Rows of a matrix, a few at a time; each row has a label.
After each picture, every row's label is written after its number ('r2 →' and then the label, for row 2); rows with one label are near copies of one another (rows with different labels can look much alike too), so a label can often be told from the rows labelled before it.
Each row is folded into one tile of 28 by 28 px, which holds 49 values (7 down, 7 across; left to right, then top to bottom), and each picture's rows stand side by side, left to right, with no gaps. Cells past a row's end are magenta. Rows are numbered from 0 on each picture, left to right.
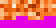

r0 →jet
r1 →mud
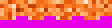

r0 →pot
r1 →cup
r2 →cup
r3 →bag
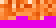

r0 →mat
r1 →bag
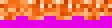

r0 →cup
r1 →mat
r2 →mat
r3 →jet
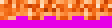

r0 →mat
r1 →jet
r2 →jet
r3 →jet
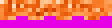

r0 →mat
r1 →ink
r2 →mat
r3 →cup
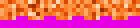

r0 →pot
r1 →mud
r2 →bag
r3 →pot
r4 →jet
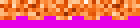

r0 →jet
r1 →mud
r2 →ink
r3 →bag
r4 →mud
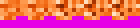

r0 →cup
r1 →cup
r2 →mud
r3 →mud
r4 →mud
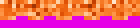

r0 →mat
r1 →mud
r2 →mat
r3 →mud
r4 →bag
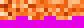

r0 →mud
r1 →cup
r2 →ink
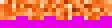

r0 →mat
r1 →jet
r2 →pot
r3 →cup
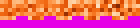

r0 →ink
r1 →cup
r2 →ink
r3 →jet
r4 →mud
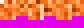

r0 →bag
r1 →pot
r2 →pot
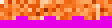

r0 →bag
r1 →ink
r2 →cup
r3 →pot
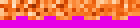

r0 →jet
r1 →mud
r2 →mud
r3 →ink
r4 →mat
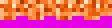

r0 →jet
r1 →pot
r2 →jet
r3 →mat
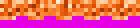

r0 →ink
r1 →mud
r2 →mat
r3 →ink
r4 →ink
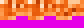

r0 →mat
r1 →mat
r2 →ink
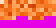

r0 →bag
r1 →cup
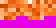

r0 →cup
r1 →bag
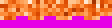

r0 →cup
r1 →bag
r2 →ink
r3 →mat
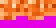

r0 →jet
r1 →mat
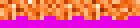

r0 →pot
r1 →bag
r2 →pot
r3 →pot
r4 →cup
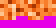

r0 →pot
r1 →mud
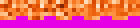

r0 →mud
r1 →jet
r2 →mud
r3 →mat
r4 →mat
